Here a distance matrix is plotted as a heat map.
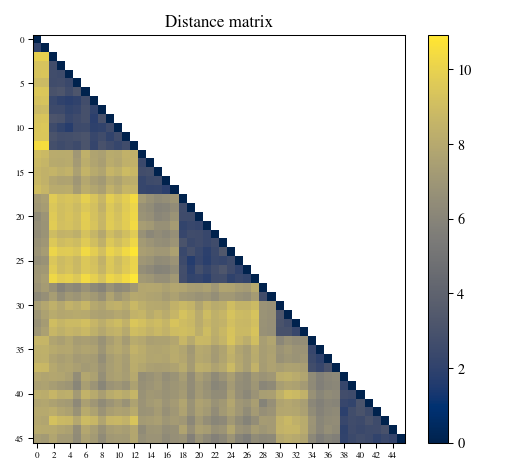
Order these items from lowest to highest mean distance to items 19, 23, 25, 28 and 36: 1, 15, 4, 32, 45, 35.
45, 35, 15, 1, 32, 4
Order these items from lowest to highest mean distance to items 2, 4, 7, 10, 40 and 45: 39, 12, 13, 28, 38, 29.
12, 39, 38, 28, 29, 13
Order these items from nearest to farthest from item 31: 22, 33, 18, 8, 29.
33, 29, 8, 22, 18
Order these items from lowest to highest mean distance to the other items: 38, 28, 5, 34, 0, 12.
38, 5, 28, 34, 12, 0
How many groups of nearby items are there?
8
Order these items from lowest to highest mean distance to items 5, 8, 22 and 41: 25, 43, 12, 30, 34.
12, 43, 25, 34, 30
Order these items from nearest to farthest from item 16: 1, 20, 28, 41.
20, 41, 28, 1
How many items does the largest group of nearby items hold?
11
